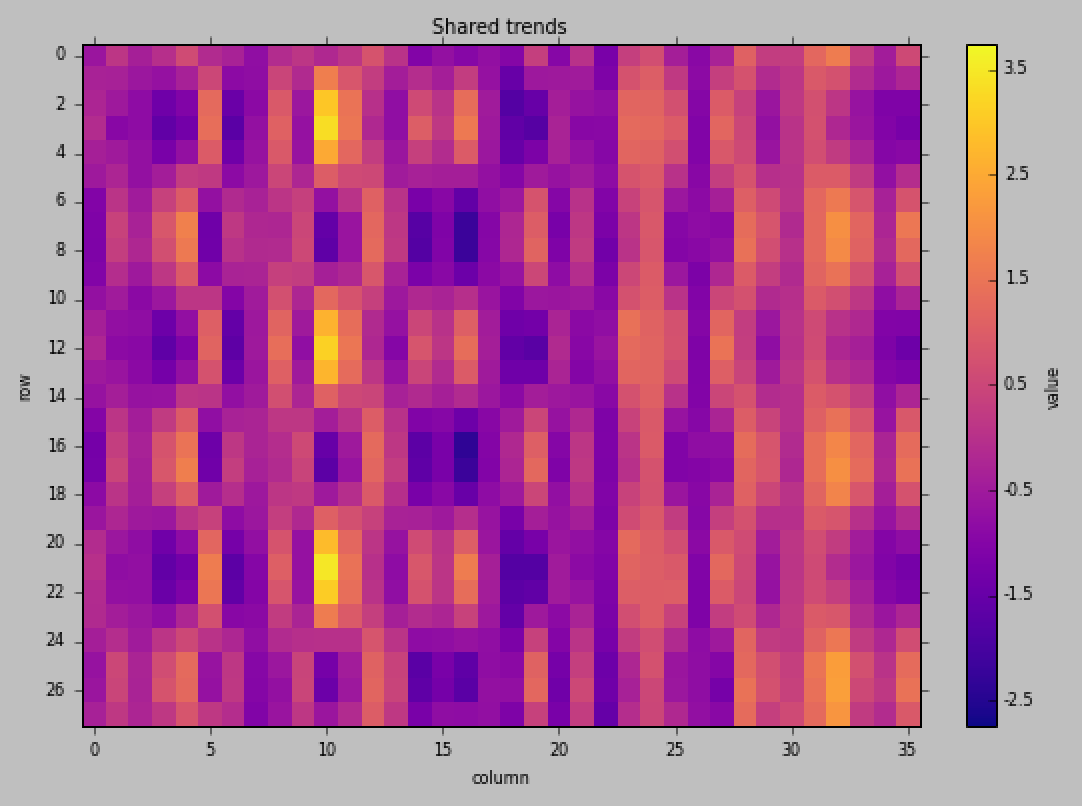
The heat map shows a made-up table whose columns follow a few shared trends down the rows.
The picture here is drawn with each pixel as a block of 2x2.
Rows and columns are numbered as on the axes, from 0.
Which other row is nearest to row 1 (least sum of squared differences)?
23
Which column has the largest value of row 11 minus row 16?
10
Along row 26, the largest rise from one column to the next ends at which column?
28
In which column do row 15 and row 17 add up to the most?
32
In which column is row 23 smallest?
18
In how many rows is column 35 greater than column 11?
13
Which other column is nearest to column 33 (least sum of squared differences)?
29
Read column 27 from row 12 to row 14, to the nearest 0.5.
1.5 1 0.5
